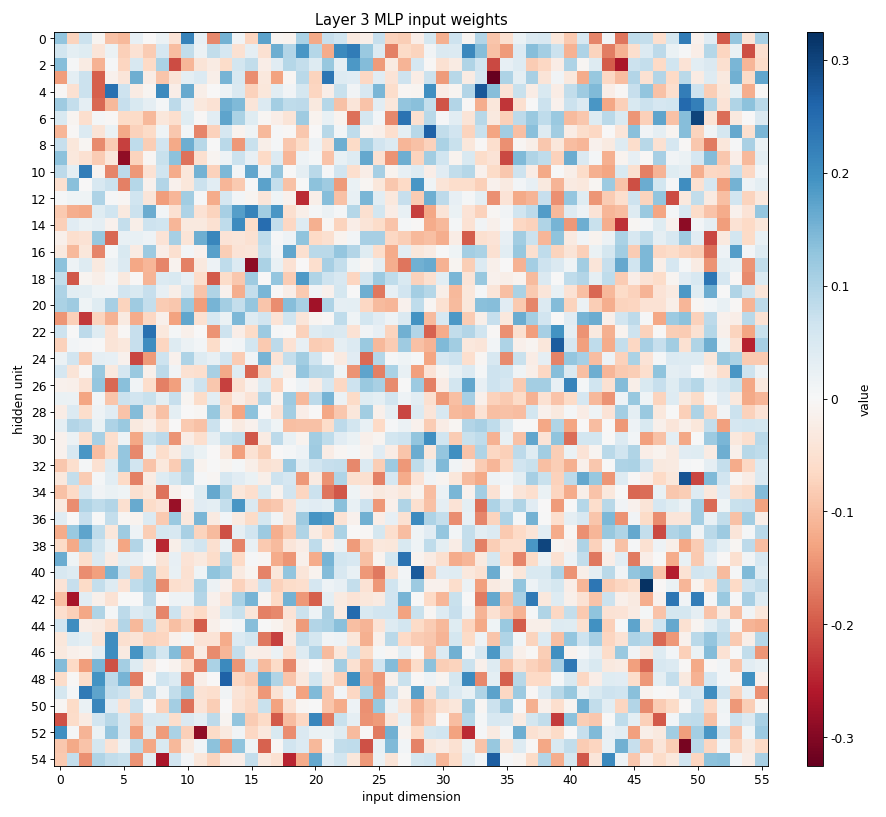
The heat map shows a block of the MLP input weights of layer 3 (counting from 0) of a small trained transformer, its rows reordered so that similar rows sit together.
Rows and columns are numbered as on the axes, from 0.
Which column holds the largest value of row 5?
49
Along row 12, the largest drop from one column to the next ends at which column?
48
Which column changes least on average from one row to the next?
52
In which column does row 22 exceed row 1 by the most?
7
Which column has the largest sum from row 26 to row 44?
28
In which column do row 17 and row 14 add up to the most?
16
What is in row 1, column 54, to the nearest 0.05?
-0.2
